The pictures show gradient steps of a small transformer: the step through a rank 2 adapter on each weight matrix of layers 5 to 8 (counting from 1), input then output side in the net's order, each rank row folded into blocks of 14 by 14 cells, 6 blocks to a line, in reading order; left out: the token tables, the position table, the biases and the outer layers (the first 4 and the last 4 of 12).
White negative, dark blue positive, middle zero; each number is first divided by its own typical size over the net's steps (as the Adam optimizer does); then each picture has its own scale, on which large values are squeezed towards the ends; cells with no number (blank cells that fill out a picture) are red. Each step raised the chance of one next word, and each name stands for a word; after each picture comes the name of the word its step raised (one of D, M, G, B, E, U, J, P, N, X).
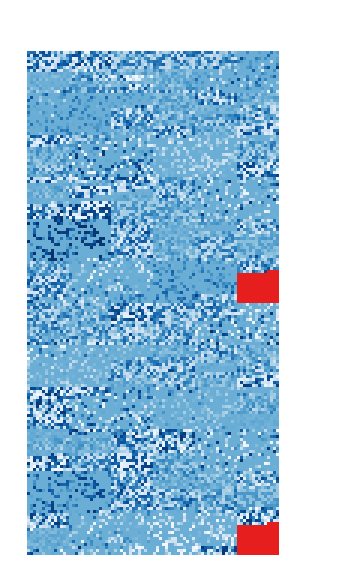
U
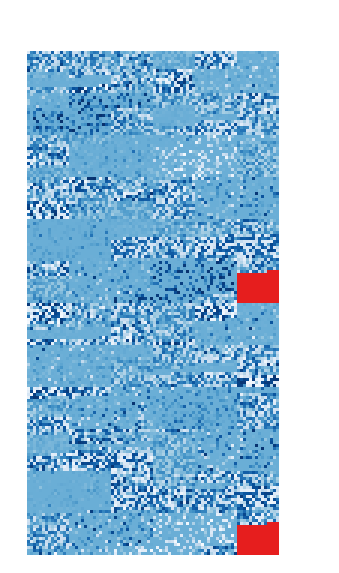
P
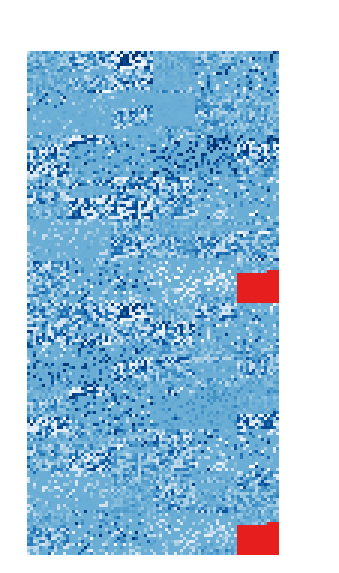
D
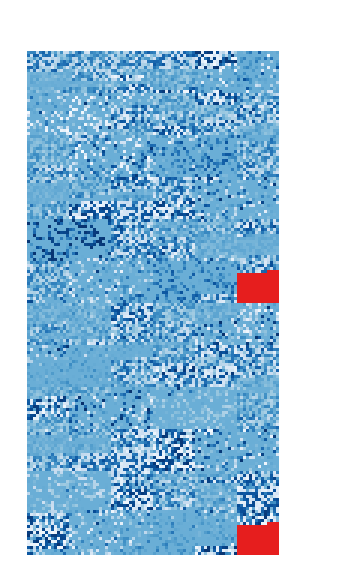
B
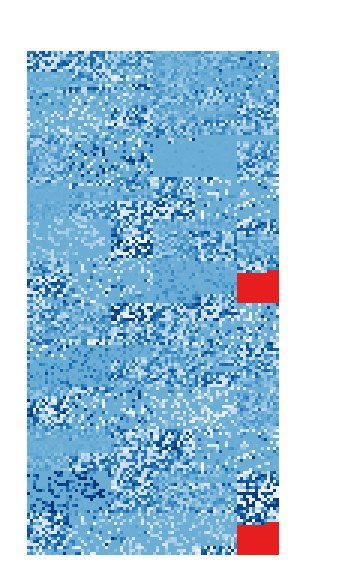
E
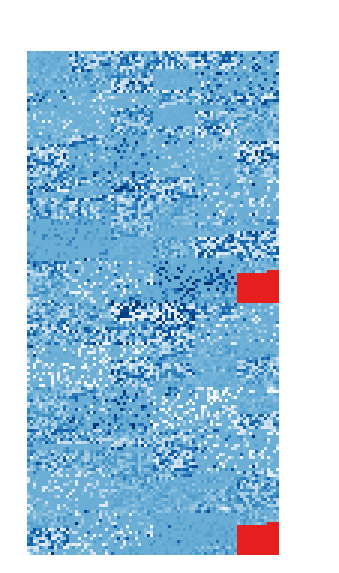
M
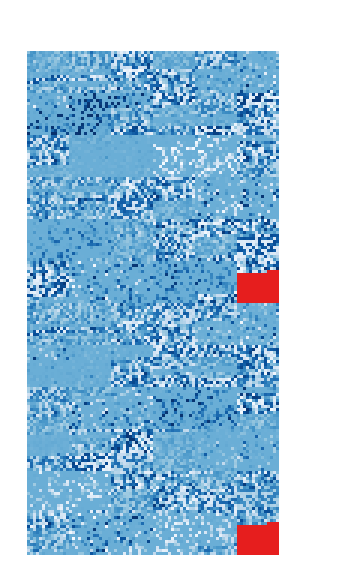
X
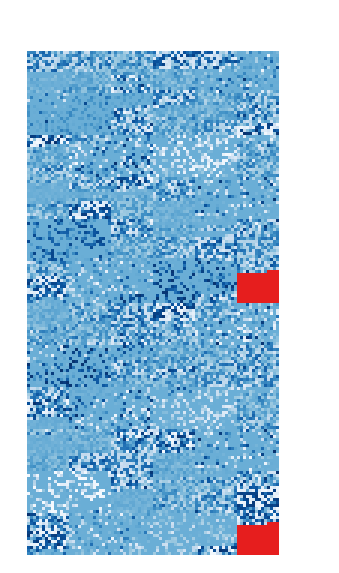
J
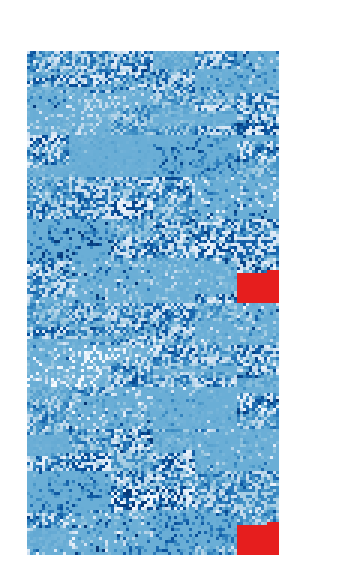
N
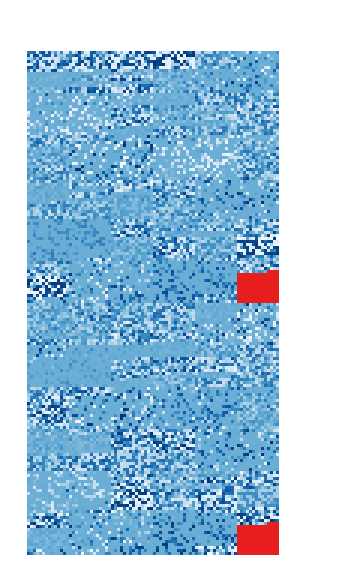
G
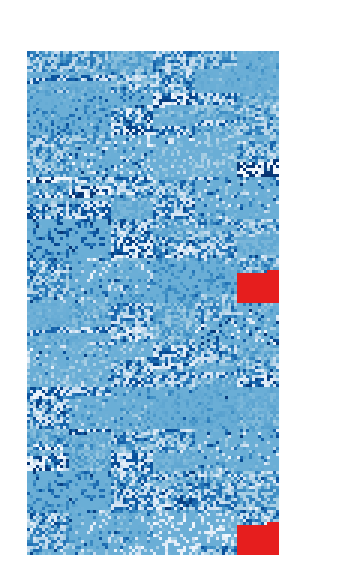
U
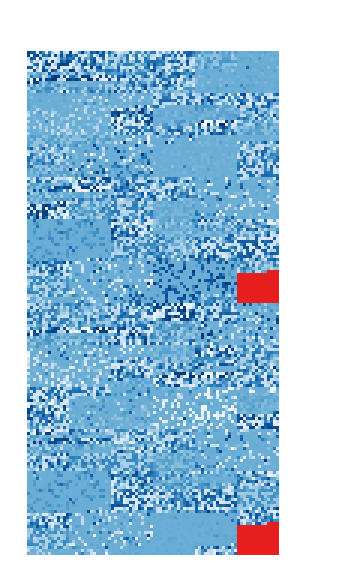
M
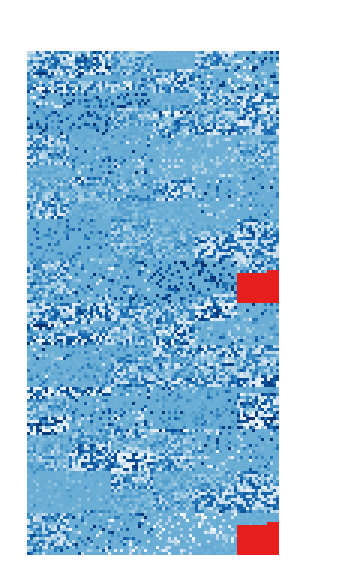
P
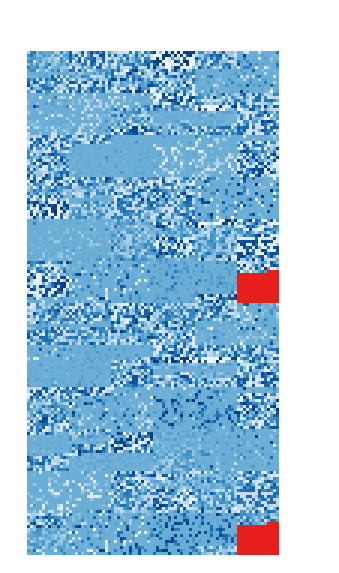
G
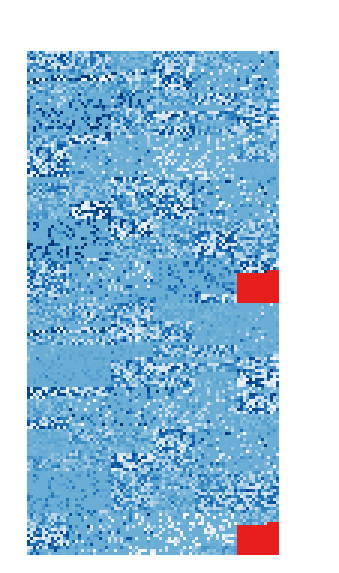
U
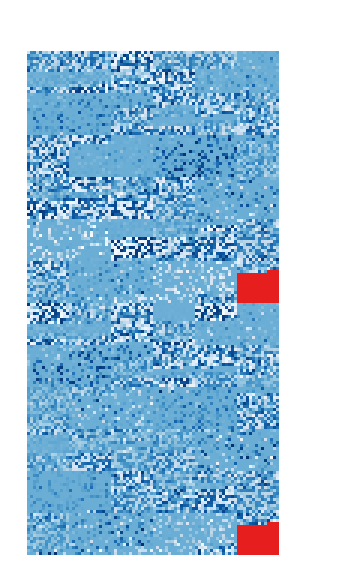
D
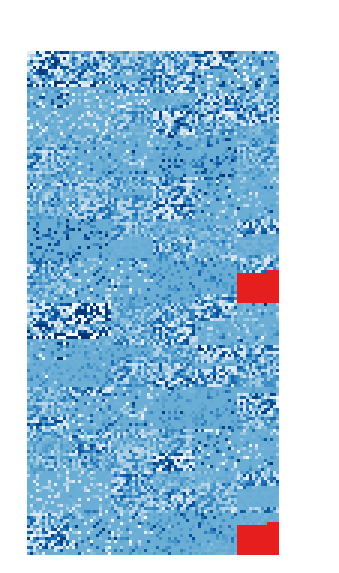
B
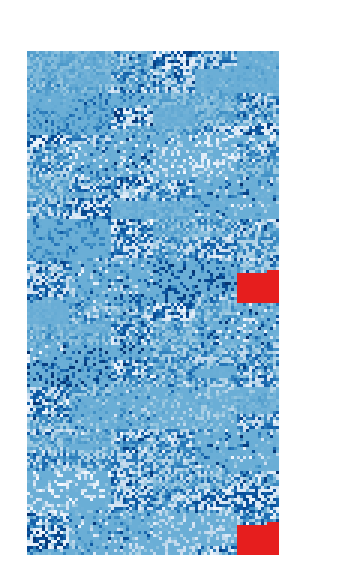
J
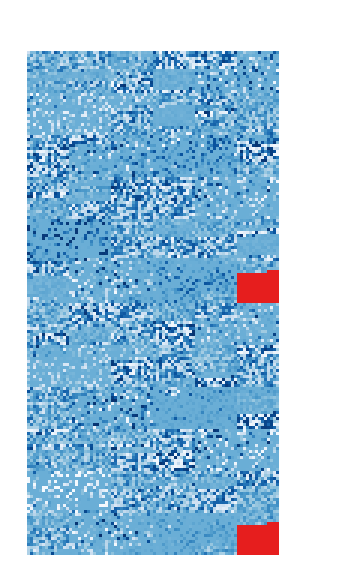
B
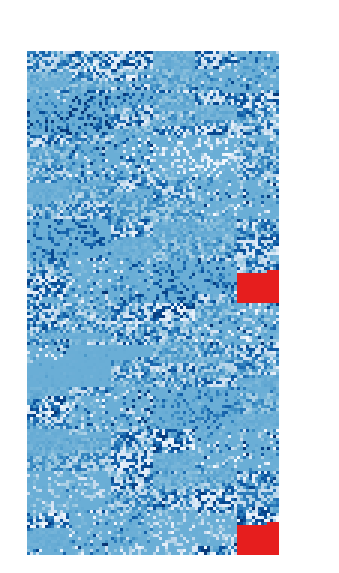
X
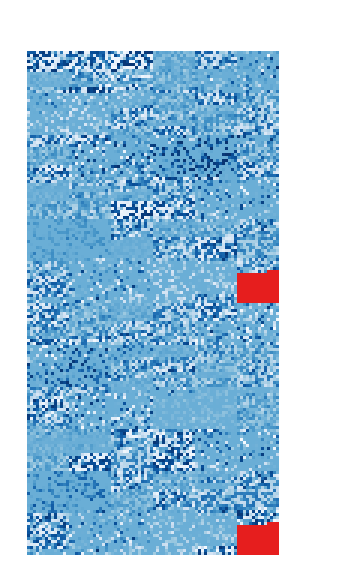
D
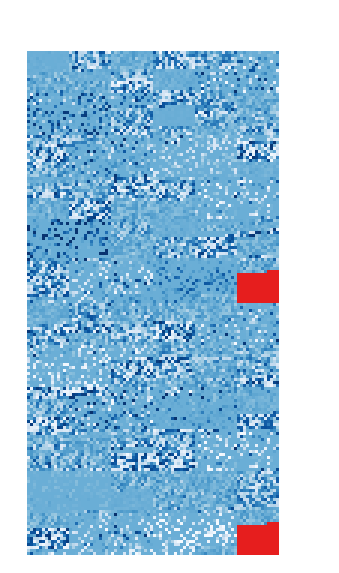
U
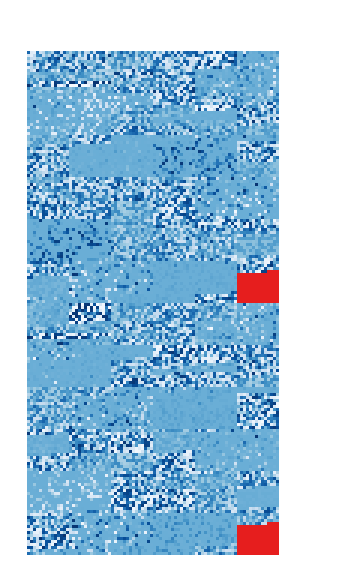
B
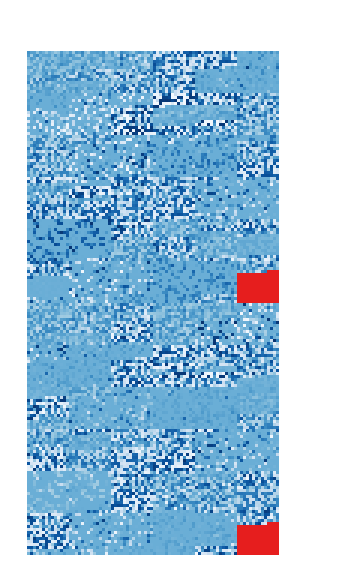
B
